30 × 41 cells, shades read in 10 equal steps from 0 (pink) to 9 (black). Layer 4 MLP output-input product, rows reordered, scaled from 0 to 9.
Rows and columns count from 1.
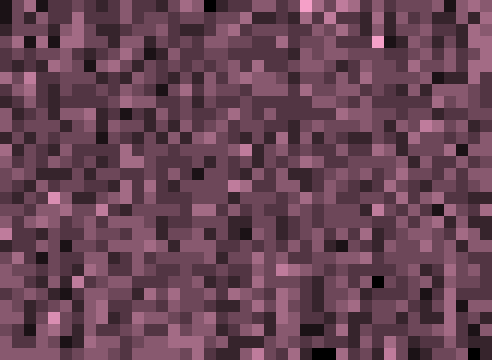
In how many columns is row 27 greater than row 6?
20
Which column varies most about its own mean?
5
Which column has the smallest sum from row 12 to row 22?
13
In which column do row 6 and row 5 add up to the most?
8
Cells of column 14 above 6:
6
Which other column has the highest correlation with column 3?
23
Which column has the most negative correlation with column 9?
36
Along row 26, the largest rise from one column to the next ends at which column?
39
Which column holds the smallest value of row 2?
28
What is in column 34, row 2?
4
